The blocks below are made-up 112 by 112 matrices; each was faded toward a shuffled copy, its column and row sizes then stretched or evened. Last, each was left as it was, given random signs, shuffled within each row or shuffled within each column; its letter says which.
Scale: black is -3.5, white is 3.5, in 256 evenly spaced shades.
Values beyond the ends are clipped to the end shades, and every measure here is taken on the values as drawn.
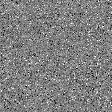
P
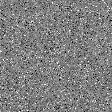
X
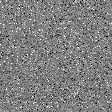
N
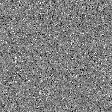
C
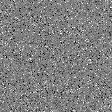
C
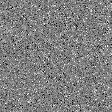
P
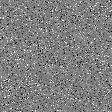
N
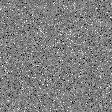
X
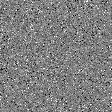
X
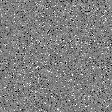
C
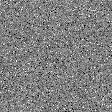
N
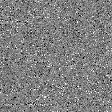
C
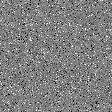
P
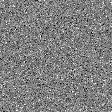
X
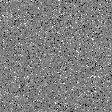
C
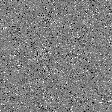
P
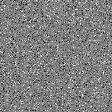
C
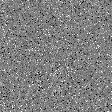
X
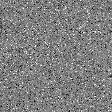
N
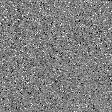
N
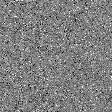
X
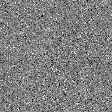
X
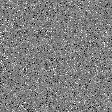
P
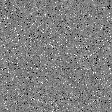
P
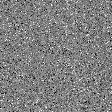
N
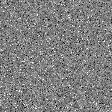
N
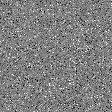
N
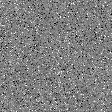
X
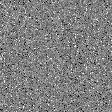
X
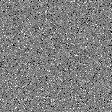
C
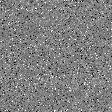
N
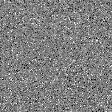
C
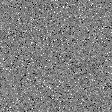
N
